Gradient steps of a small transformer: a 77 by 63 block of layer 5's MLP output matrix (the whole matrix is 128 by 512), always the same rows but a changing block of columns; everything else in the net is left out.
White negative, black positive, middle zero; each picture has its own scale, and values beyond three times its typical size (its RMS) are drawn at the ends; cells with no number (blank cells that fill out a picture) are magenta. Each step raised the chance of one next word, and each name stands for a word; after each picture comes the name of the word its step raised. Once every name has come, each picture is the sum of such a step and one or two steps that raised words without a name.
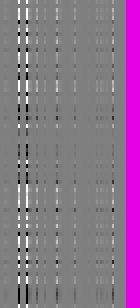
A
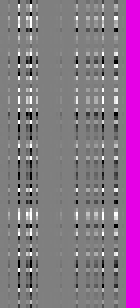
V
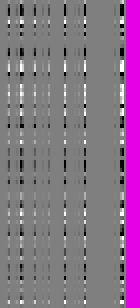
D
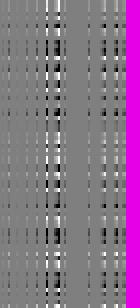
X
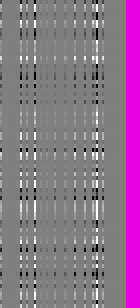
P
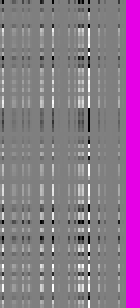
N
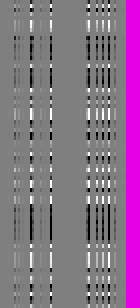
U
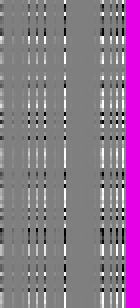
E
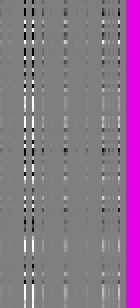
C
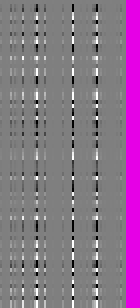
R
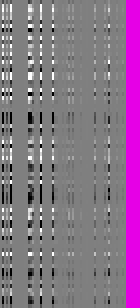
V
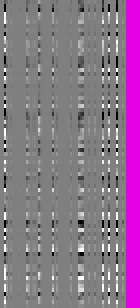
N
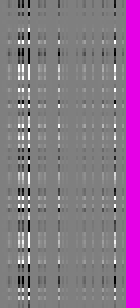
C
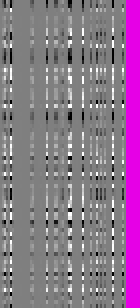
N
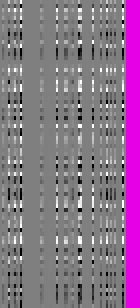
A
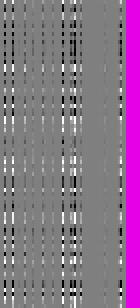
X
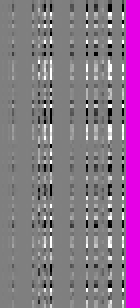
R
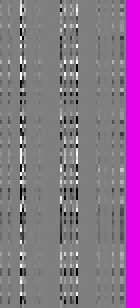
U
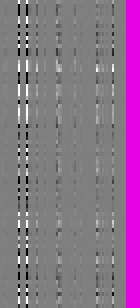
D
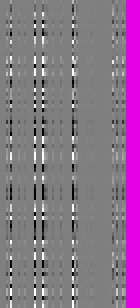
R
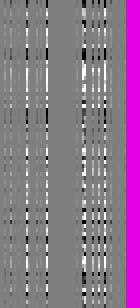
N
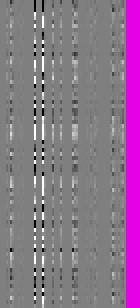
P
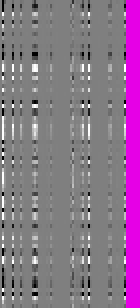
P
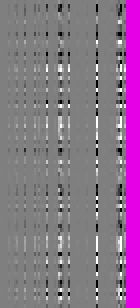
C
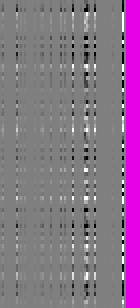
U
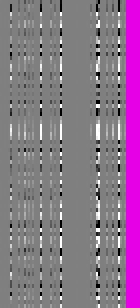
P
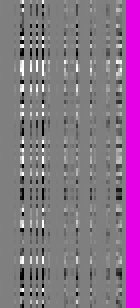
D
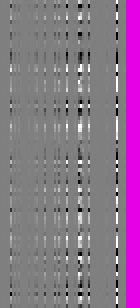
A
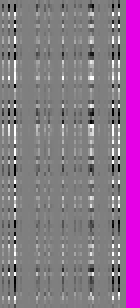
E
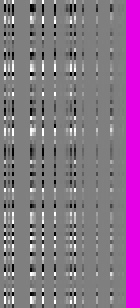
D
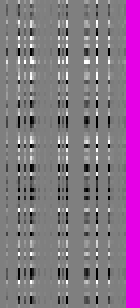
D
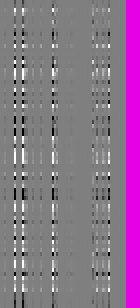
N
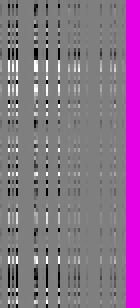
D
